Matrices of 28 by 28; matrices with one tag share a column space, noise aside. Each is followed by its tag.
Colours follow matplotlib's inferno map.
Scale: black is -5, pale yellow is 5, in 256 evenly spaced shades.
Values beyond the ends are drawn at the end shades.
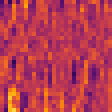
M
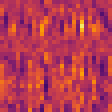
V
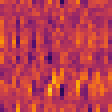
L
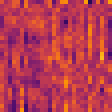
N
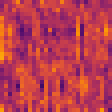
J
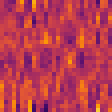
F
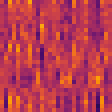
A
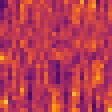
M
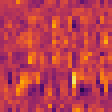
L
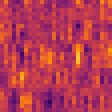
A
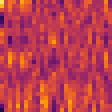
F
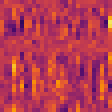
V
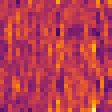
J
